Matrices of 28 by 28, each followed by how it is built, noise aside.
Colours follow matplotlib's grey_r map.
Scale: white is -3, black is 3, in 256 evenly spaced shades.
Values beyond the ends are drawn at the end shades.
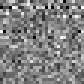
uneven rows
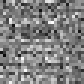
blocks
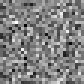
repeating rows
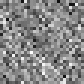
Toeplitz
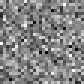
repeating rows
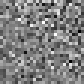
upper triangular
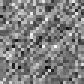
Hankel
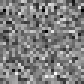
repeating columns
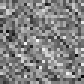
Toeplitz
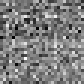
blocks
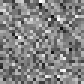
Toeplitz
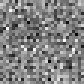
repeating columns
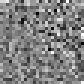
upper triangular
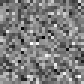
Toeplitz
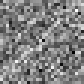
Hankel
